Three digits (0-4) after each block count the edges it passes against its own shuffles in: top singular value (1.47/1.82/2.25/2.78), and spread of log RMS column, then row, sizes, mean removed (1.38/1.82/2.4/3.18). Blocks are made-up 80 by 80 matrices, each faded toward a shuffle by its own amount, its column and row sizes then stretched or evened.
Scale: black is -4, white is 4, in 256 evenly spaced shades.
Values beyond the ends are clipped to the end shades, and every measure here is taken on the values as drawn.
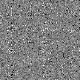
0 2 1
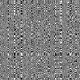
4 4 1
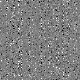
0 3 0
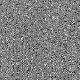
2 1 0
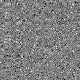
2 0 0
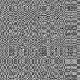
4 1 1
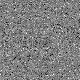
1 0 0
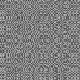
4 2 2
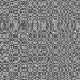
4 2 0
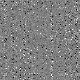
0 3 0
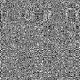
3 2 1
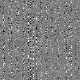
0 4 0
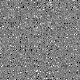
1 2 3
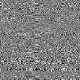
3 0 4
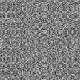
3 0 1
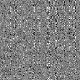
3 3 0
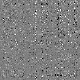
1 3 2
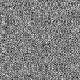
3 0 0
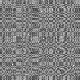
4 2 2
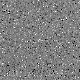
0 1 1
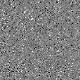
1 2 1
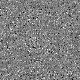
0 0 1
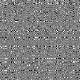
3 2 4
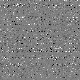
0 0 3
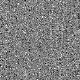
0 2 0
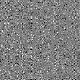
3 2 1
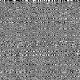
3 0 4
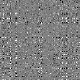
3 3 3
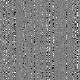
3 4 0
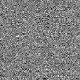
2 2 2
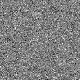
1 0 0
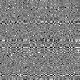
4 0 3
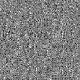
2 1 0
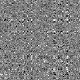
3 2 2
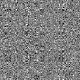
2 3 0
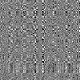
4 4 2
